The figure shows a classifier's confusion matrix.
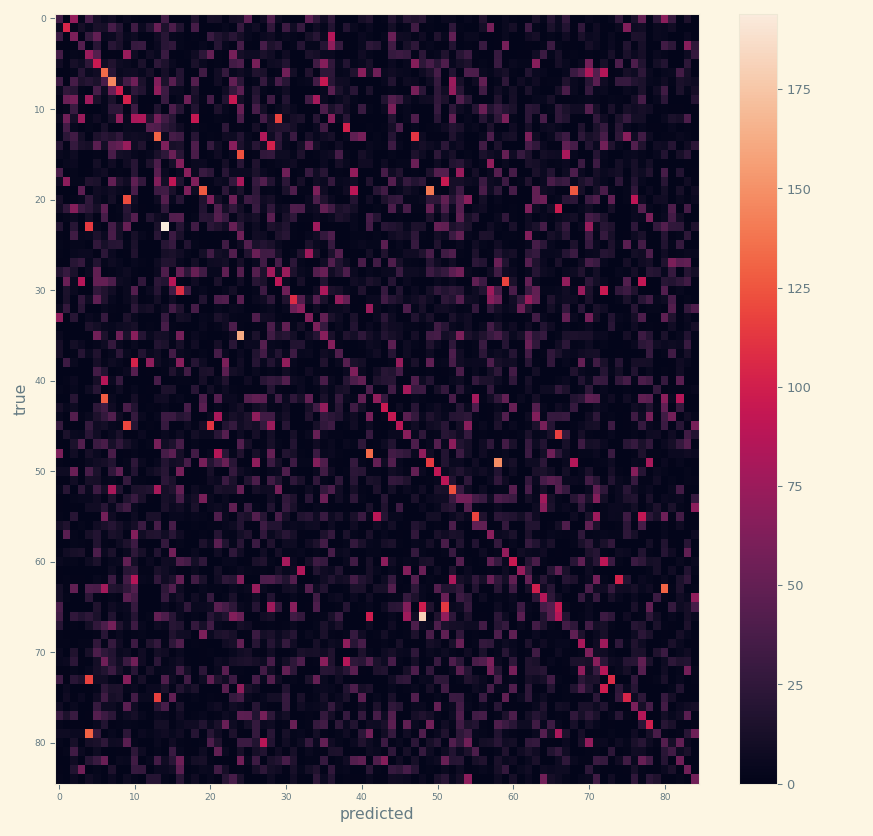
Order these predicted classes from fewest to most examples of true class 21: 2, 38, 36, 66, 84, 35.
84, 38, 36, 35, 2, 66
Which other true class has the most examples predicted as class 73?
20
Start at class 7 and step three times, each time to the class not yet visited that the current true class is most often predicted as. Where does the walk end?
62
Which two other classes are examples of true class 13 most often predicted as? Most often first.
47, 27
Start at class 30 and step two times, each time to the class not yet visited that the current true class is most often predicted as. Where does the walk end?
57
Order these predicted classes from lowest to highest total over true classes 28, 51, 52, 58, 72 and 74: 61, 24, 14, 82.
61, 82, 14, 24
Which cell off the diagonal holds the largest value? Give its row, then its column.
23, 14
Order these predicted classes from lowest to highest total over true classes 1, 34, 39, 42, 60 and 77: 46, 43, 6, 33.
46, 33, 43, 6
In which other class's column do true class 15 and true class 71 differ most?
24
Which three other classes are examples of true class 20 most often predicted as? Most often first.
9, 76, 54
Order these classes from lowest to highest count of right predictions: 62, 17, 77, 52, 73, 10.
10, 62, 17, 77, 73, 52
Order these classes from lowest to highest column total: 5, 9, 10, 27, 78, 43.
43, 78, 27, 9, 5, 10
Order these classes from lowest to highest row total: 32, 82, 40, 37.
37, 32, 40, 82
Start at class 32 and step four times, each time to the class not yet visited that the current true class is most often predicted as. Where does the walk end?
48
